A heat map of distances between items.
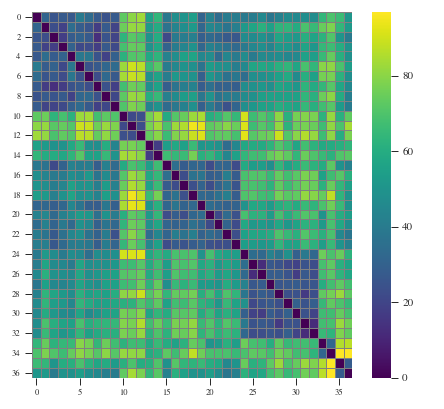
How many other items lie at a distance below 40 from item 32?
8
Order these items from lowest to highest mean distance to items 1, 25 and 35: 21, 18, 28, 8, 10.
8, 21, 28, 18, 10
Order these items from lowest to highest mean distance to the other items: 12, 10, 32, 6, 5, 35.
6, 5, 32, 35, 10, 12
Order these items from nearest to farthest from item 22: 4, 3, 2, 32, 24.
2, 3, 4, 24, 32
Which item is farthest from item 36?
34
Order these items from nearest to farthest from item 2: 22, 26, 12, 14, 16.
22, 16, 26, 14, 12
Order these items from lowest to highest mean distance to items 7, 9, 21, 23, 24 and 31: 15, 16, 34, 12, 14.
15, 16, 14, 34, 12
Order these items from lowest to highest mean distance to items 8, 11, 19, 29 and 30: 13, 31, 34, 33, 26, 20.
26, 31, 20, 13, 33, 34
